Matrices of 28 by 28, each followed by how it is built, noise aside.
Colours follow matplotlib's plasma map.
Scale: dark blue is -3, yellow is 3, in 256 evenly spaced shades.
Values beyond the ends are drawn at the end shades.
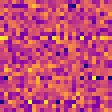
uneven rows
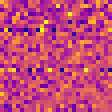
uneven rows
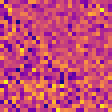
lower triangular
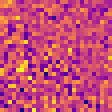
lower triangular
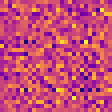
low rank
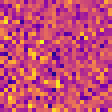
lower triangular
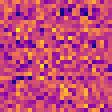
low rank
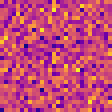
repeating rows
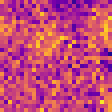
smooth
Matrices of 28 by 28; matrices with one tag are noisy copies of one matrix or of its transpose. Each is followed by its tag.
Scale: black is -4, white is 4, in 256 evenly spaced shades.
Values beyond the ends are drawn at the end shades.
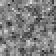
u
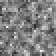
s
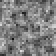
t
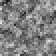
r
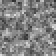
s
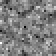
r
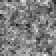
t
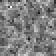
t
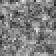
t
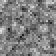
u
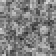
u
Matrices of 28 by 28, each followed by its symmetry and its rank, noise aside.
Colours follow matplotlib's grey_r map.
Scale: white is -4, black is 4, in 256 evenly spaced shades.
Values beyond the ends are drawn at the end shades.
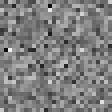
symmetric, rank eight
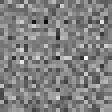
no symmetry, rank six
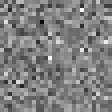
no symmetry, rank six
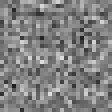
no symmetry, rank eight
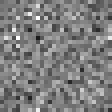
symmetric, rank six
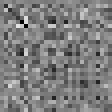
symmetric, rank four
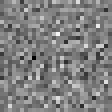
antisymmetric, rank eight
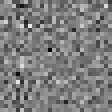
no symmetry, rank eight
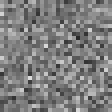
no symmetry, rank eight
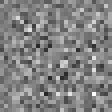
symmetric, rank six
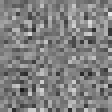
antisymmetric, rank four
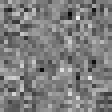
no symmetry, rank six
